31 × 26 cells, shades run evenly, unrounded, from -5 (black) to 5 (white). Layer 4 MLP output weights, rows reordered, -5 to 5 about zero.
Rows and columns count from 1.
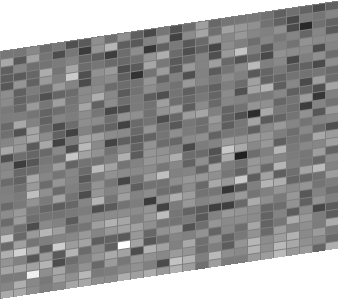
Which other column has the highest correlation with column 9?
12
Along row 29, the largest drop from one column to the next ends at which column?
4
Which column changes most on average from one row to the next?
13
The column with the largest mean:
20
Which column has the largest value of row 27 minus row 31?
10
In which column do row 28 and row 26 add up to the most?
2
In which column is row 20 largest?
22
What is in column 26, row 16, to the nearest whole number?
-2
